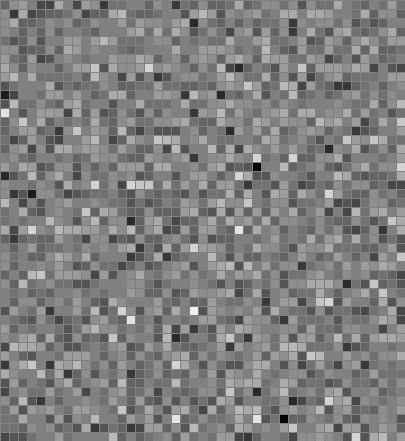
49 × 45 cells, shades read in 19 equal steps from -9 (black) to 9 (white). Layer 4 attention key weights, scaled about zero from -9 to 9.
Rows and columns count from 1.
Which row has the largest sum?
14
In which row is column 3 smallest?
23
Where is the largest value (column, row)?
22, 35
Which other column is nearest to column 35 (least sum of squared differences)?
31
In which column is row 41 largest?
20
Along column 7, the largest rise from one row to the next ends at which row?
17
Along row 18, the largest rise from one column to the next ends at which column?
33
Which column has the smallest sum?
41
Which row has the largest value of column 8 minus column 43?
26
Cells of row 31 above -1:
28
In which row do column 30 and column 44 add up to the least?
34
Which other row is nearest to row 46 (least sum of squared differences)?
43
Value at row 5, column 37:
2
